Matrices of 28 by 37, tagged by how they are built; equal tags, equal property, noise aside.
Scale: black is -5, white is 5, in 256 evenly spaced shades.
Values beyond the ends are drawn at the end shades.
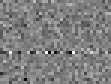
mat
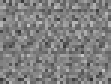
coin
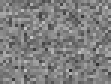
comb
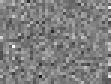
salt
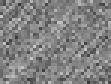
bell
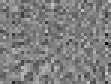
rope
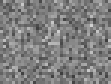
coin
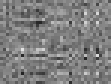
rope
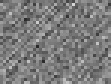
bell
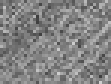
bell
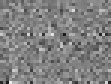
mat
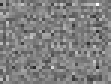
rope
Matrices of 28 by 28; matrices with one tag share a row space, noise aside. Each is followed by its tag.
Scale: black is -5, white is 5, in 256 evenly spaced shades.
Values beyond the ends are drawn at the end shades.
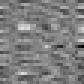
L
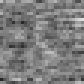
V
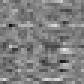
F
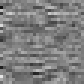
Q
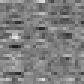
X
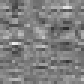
X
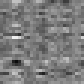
X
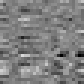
L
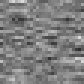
V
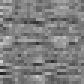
Q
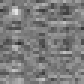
X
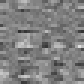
L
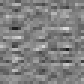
X
